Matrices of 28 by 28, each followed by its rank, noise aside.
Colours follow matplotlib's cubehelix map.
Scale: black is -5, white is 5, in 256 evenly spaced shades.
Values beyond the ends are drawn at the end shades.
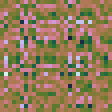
three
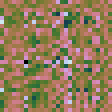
four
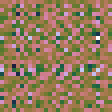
three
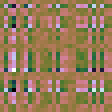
one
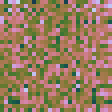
four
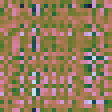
two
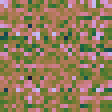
four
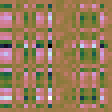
one
